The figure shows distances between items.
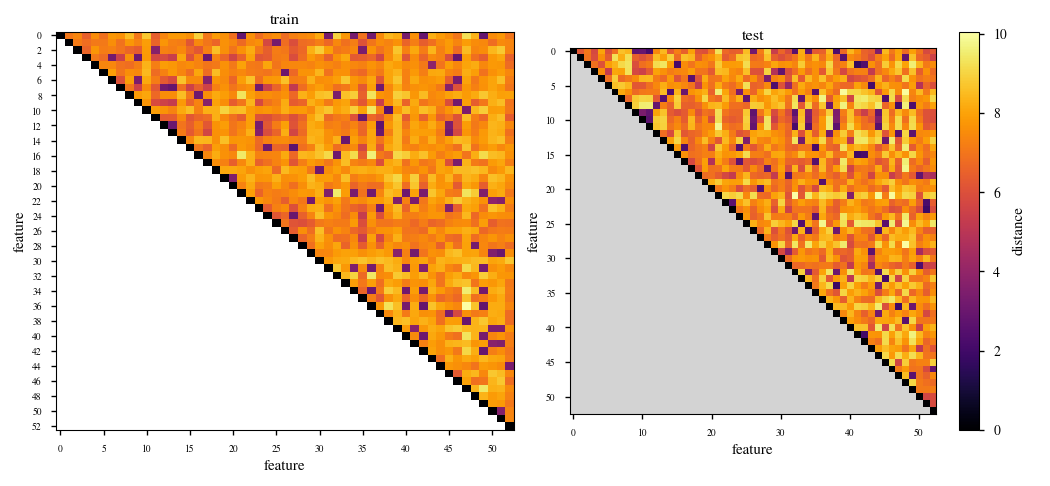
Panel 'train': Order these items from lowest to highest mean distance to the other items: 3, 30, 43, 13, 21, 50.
3, 13, 21, 50, 43, 30
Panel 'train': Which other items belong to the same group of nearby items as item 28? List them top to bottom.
48
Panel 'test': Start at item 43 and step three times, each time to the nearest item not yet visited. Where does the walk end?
31
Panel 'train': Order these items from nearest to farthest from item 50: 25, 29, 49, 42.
29, 25, 42, 49
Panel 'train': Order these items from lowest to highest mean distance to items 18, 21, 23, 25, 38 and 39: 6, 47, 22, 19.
22, 47, 6, 19
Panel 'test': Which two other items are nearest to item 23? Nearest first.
51, 22
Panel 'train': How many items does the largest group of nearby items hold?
8
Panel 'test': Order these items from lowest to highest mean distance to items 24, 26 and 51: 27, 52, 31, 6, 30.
6, 31, 52, 27, 30
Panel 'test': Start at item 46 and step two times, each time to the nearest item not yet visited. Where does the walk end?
18
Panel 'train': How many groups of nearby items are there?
16
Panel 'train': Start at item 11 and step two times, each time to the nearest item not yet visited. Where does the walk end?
2
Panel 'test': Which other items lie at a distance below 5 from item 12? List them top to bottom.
8, 37, 47, 49
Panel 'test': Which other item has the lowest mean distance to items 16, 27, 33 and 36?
20
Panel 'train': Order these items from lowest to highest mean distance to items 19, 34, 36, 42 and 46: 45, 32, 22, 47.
45, 22, 32, 47
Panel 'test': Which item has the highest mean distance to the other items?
21
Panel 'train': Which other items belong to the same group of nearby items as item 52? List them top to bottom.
44
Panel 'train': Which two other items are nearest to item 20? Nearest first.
19, 3
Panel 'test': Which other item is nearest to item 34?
38
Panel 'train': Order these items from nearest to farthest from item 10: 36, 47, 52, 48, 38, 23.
38, 47, 52, 23, 48, 36
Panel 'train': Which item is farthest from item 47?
36
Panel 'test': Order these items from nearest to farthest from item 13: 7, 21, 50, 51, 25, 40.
7, 25, 40, 21, 50, 51
